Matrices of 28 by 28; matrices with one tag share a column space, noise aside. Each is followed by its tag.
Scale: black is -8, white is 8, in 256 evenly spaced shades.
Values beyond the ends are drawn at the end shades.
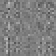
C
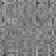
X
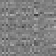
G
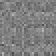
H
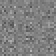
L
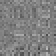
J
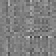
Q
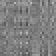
X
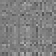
H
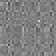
H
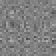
L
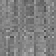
Q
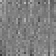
X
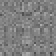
H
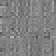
Q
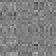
H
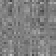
X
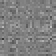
L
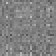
J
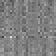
Q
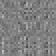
C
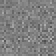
L
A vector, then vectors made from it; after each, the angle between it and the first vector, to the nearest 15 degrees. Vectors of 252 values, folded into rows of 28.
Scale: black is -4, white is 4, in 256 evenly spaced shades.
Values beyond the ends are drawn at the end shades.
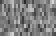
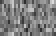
15 degrees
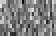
90 degrees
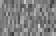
150 degrees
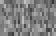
150 degrees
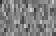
30 degrees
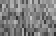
75 degrees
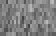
45 degrees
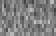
45 degrees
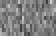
105 degrees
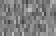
45 degrees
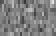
30 degrees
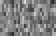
165 degrees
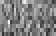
135 degrees
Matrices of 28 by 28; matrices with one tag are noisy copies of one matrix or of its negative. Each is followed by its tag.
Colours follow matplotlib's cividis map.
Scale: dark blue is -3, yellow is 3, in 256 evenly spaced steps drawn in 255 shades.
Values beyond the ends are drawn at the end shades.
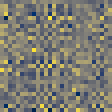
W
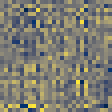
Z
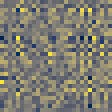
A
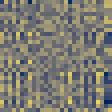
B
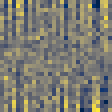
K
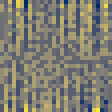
K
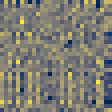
B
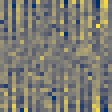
K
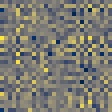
A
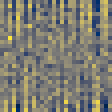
K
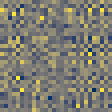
A
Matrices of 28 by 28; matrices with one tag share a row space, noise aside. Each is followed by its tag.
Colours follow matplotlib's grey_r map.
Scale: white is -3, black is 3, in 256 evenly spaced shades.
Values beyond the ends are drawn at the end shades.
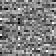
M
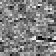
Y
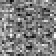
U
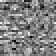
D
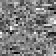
Y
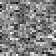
Y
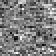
Y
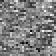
Y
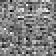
U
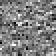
M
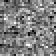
D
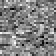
D
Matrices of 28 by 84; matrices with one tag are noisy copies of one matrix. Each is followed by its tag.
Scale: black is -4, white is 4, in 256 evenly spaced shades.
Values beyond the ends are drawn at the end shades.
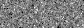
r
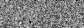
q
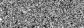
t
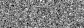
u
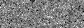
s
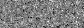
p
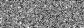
q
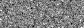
t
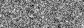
r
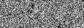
r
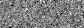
u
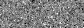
s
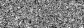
q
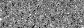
t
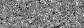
p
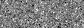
r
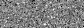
s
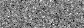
u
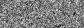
p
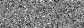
u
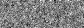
u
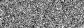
t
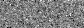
u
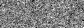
s
